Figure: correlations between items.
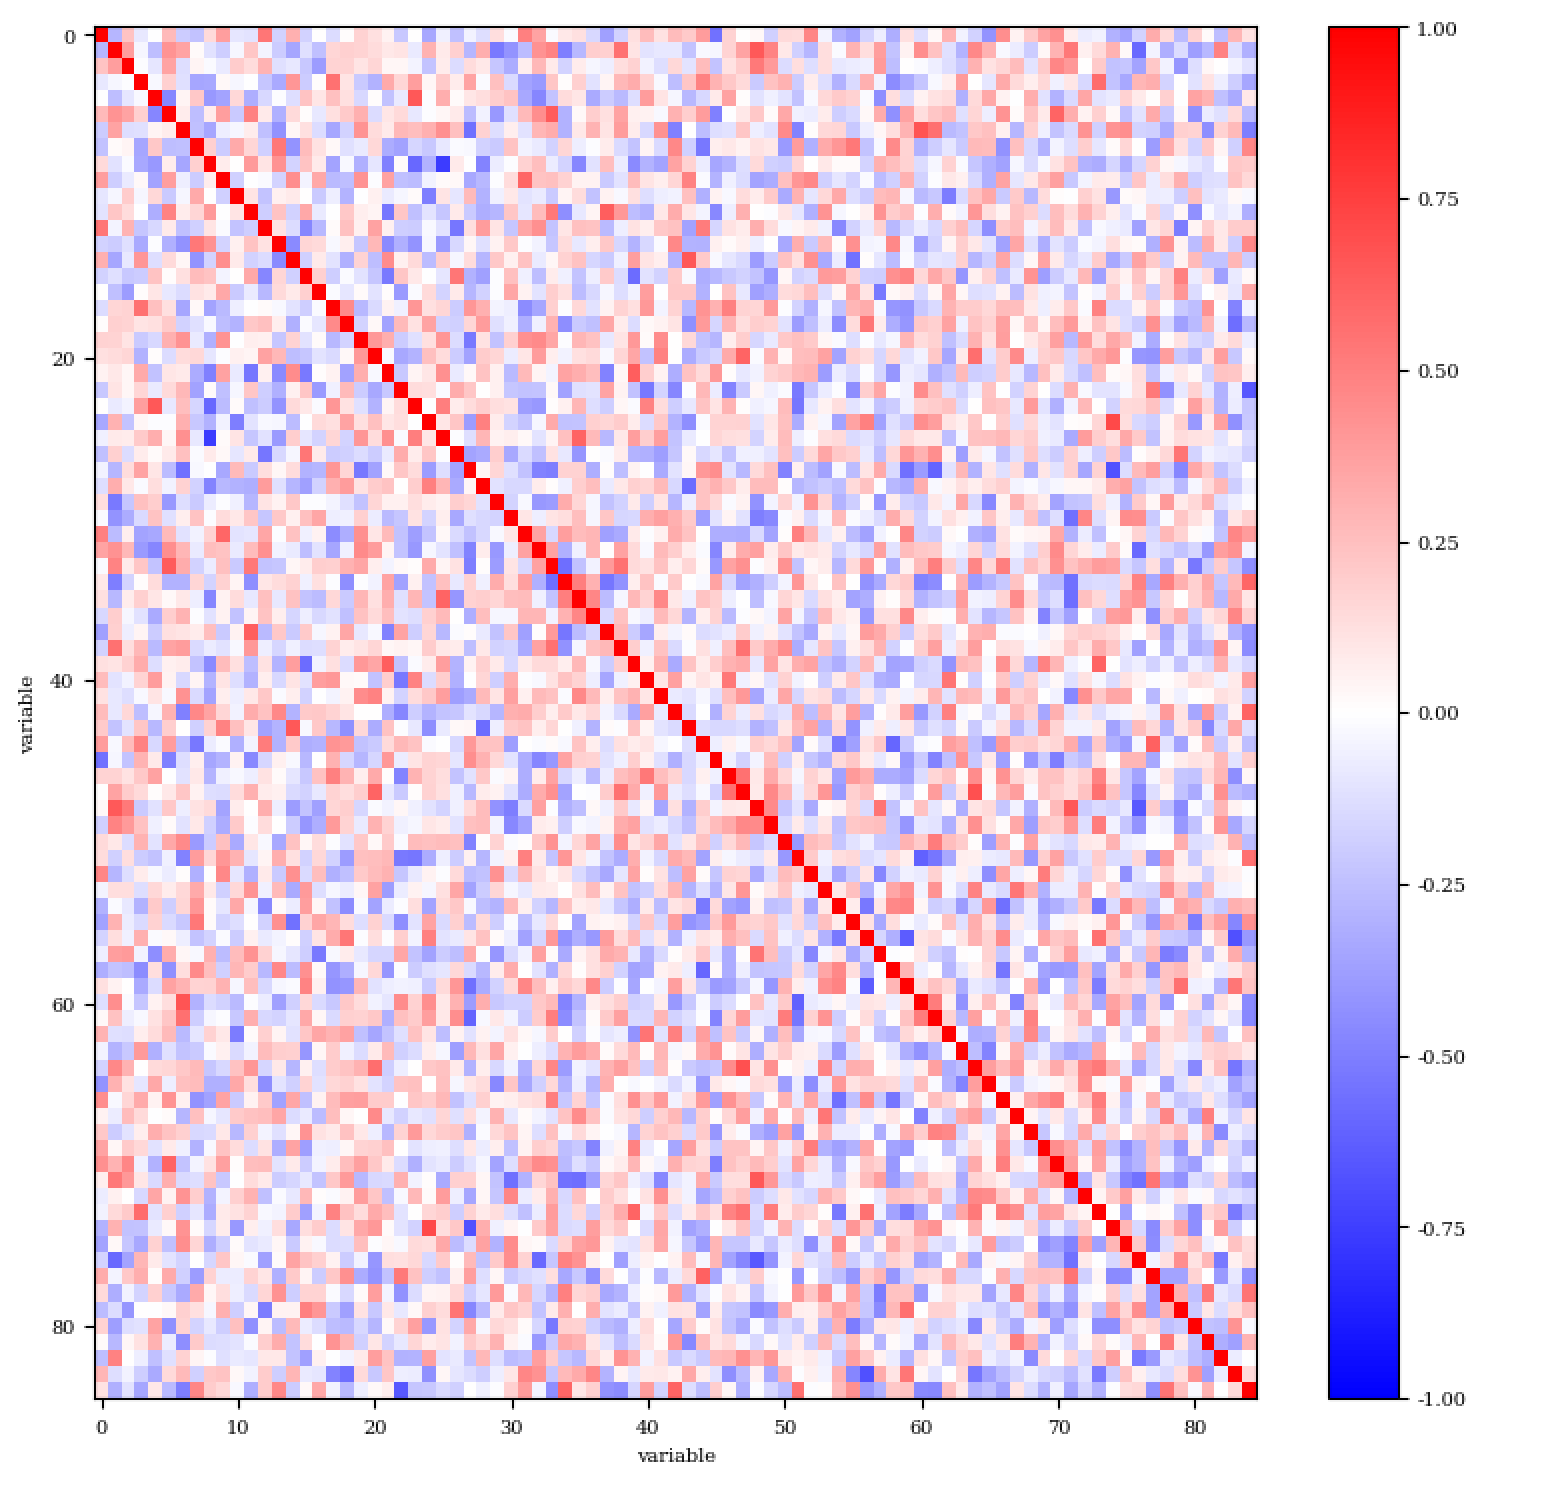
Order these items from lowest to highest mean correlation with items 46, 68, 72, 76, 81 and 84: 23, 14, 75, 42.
14, 75, 23, 42
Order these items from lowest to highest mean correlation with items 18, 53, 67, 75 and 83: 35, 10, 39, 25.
39, 10, 25, 35
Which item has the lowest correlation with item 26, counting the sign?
12
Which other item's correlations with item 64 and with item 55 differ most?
84
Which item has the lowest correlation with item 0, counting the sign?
45
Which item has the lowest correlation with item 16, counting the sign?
57
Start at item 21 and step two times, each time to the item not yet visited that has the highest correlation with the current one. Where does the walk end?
73
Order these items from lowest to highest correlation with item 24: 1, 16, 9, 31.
31, 9, 16, 1
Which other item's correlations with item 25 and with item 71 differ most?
35
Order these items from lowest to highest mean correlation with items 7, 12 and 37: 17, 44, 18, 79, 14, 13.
14, 79, 44, 17, 18, 13
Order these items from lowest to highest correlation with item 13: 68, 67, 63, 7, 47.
68, 47, 63, 67, 7
